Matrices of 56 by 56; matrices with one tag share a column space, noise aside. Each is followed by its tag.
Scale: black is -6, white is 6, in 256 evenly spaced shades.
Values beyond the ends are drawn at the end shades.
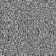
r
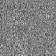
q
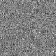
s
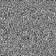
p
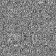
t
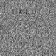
s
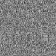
t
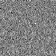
p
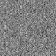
s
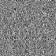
p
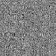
q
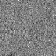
r
